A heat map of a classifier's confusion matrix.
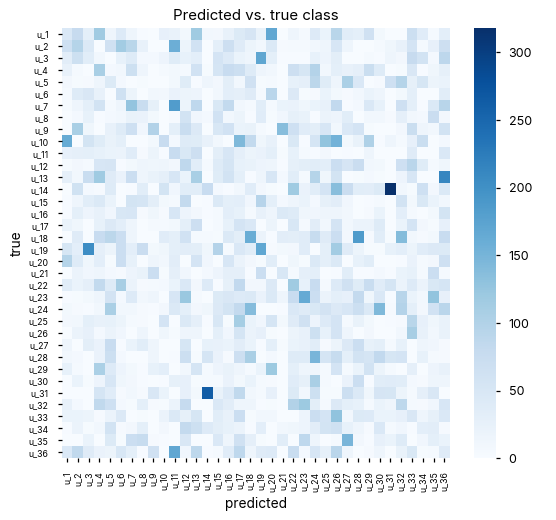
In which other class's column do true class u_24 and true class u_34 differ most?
u_18
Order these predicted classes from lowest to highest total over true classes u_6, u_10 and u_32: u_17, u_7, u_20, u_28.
u_7, u_28, u_20, u_17
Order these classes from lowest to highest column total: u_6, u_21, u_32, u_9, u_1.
u_21, u_9, u_1, u_6, u_32
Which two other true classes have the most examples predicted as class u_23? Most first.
u_32, u_35
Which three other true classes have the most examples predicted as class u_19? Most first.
u_3, u_15, u_21
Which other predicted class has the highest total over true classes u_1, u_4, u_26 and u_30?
u_24
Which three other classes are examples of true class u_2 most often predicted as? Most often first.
u_11, u_6, u_7
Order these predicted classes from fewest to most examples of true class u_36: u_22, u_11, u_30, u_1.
u_30, u_1, u_22, u_11
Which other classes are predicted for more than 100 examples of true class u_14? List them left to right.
u_22, u_26, u_31
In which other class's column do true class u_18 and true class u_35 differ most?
u_28
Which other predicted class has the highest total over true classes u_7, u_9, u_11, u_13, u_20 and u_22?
u_36
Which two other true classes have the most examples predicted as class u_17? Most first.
u_10, u_25
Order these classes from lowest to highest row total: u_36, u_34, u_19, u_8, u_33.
u_8, u_34, u_33, u_36, u_19
